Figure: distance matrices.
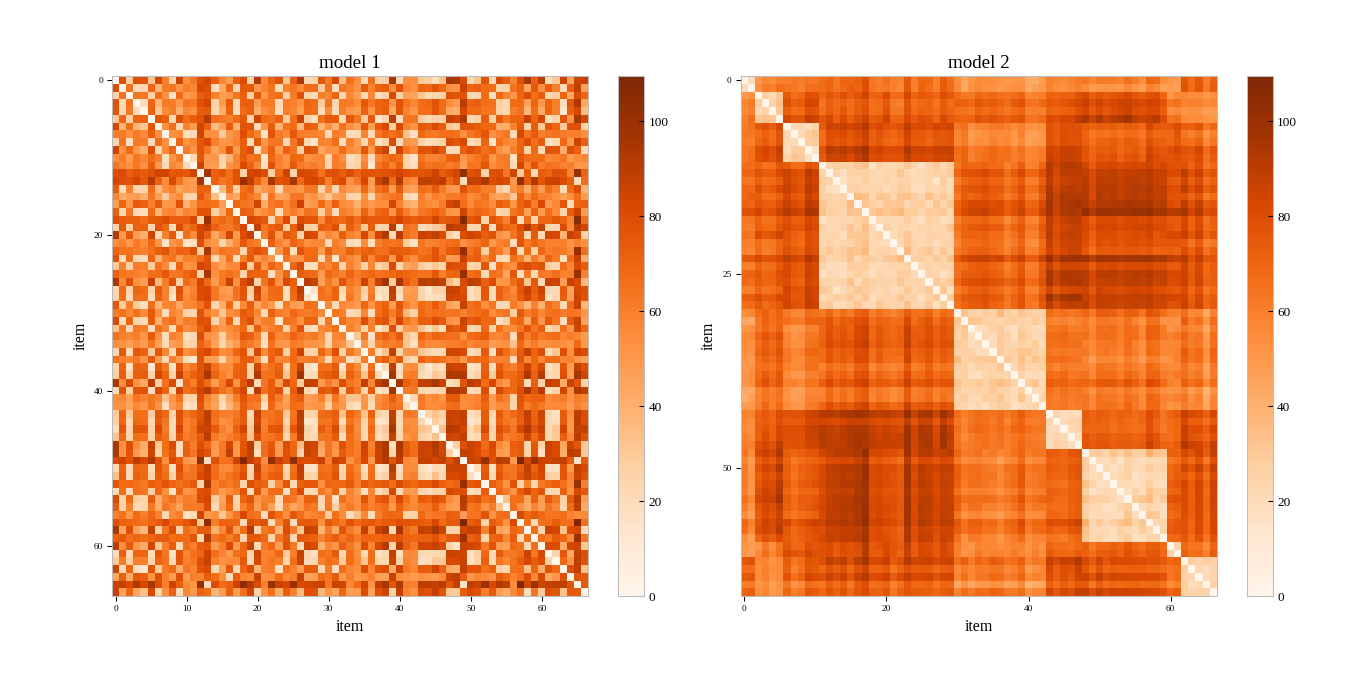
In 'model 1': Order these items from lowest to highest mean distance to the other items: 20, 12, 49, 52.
20, 52, 12, 49
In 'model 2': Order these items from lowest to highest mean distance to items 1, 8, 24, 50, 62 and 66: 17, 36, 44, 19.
36, 19, 44, 17
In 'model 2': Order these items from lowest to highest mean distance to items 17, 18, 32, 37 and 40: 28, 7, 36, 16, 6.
36, 28, 16, 7, 6
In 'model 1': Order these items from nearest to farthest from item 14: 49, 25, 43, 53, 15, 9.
15, 9, 25, 53, 43, 49
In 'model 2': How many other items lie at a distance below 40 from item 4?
3
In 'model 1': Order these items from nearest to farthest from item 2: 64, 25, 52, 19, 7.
19, 64, 7, 25, 52
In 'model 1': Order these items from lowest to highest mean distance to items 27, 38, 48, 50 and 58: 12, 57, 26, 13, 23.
23, 26, 57, 12, 13
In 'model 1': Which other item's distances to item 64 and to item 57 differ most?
16
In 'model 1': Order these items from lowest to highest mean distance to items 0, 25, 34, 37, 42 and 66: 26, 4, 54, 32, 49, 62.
32, 62, 4, 54, 26, 49
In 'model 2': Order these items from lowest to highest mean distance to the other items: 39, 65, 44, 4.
65, 39, 4, 44
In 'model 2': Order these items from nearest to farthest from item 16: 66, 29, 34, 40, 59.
29, 40, 66, 34, 59
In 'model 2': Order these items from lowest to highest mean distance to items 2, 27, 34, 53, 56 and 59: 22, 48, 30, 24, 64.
48, 30, 22, 24, 64
